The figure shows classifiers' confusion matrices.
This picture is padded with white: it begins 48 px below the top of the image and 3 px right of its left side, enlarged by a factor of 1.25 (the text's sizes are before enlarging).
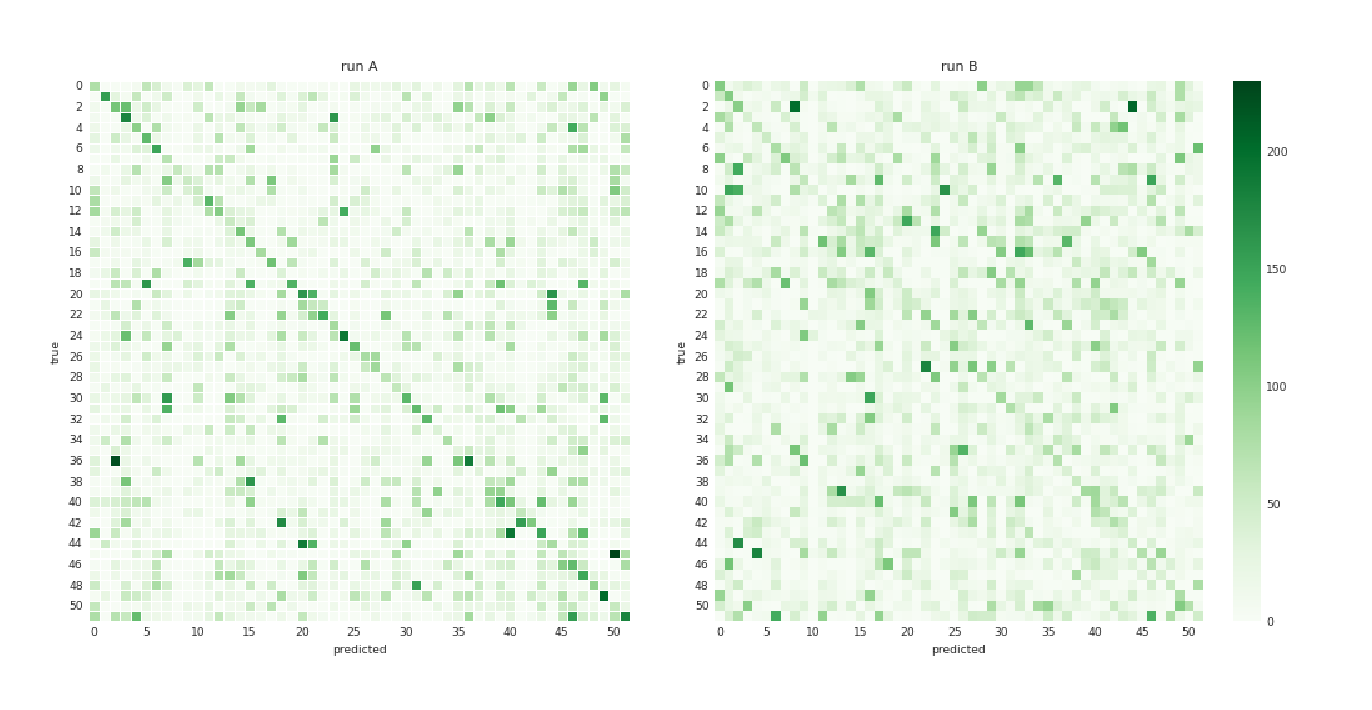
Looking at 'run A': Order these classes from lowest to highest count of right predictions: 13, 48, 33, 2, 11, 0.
33, 13, 0, 48, 2, 11
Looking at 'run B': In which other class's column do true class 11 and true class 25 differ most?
40
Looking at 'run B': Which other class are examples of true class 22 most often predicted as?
27
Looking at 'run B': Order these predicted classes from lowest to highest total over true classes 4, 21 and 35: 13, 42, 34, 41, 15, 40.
15, 13, 34, 40, 41, 42
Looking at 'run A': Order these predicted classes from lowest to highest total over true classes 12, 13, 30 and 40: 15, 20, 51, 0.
20, 51, 0, 15
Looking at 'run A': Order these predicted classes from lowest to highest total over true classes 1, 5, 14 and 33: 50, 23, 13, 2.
50, 23, 13, 2
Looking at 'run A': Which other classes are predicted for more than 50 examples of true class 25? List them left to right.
7, 13, 30, 31, 40
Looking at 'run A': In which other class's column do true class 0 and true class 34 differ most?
48
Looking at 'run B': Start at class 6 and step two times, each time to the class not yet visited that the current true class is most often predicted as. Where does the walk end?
46
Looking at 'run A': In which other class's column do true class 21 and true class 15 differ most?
44
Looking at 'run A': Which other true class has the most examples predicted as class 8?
24
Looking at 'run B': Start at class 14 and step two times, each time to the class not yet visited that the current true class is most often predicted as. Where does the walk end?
33
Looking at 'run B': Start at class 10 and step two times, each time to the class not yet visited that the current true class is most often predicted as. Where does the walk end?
9
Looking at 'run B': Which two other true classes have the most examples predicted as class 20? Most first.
13, 12
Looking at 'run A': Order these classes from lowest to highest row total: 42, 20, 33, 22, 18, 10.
33, 18, 10, 42, 22, 20
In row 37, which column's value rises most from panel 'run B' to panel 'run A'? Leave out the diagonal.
44
